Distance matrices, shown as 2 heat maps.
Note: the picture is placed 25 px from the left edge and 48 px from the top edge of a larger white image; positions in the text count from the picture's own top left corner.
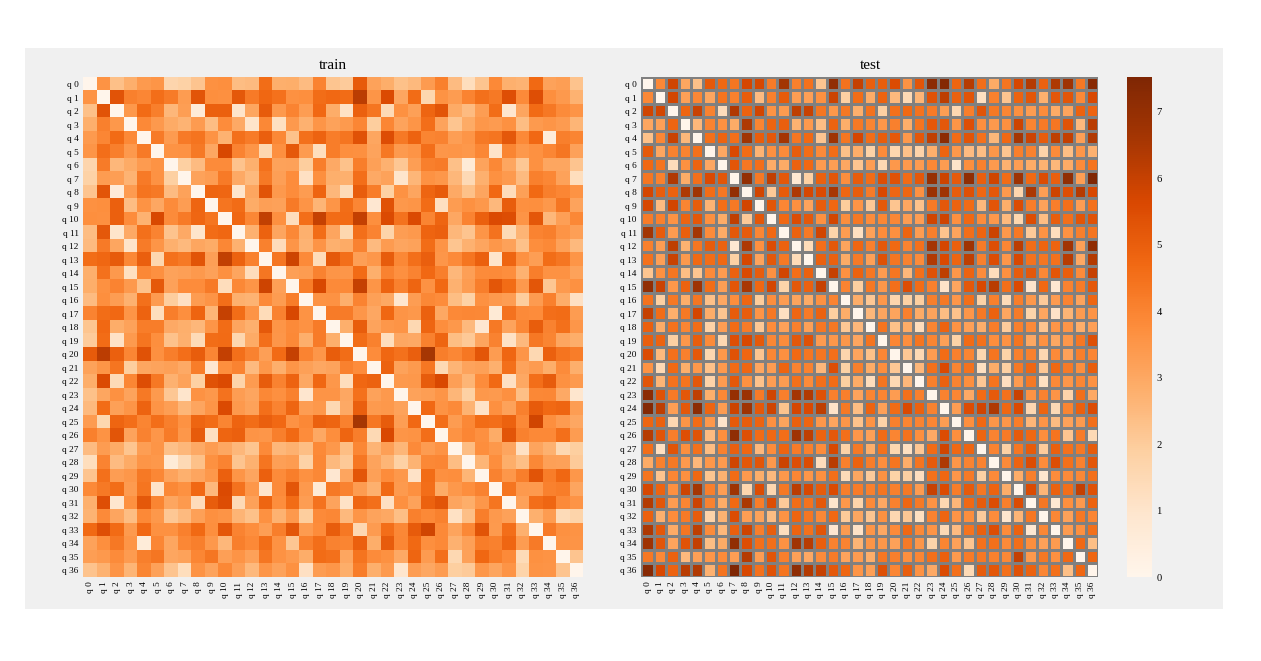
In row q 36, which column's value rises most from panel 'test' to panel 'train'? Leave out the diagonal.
q 26
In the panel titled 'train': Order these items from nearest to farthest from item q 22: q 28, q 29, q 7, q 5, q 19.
q 19, q 28, q 7, q 29, q 5
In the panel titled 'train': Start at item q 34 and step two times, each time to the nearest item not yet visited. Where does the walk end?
q 15
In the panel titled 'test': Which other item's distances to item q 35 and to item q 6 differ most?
q 2
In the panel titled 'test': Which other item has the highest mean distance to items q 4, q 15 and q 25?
q 8
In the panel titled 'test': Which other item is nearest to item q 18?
q 22
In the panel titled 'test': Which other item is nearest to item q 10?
q 30
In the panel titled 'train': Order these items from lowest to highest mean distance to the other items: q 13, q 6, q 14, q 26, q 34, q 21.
q 6, q 21, q 14, q 34, q 26, q 13
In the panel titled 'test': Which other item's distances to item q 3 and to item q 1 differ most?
q 27
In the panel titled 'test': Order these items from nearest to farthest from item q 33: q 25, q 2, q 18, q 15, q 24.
q 15, q 24, q 25, q 2, q 18
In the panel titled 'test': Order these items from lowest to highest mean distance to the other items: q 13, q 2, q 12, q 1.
q 1, q 2, q 13, q 12
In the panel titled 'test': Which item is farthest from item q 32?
q 7
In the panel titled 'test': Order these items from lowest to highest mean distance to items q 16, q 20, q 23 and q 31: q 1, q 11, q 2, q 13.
q 11, q 1, q 2, q 13
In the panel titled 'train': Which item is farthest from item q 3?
q 25
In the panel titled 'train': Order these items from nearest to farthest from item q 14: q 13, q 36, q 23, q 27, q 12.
q 12, q 27, q 36, q 23, q 13
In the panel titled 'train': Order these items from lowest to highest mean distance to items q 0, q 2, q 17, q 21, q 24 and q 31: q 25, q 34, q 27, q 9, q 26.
q 27, q 9, q 26, q 34, q 25
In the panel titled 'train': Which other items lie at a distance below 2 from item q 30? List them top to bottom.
q 5, q 13, q 17
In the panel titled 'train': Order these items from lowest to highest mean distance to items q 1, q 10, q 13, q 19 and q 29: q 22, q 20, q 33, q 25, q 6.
q 6, q 25, q 22, q 33, q 20
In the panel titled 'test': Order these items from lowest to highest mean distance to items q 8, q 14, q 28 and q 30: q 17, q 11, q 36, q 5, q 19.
q 5, q 19, q 17, q 11, q 36
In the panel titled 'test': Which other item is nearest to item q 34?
q 23
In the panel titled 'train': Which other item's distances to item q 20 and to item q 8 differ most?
q 2
